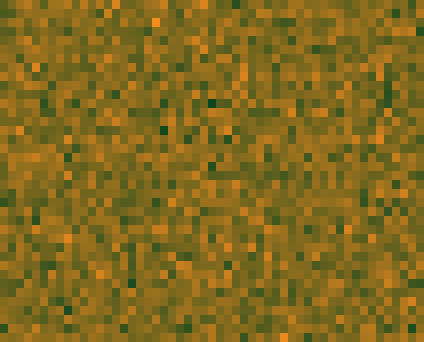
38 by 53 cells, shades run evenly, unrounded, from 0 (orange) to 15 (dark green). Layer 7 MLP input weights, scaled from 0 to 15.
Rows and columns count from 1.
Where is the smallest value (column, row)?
20, 3
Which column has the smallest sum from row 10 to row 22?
44
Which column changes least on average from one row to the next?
38
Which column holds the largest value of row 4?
53
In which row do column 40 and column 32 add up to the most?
6
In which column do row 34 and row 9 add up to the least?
40
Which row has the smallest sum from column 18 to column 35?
26
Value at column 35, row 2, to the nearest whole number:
7
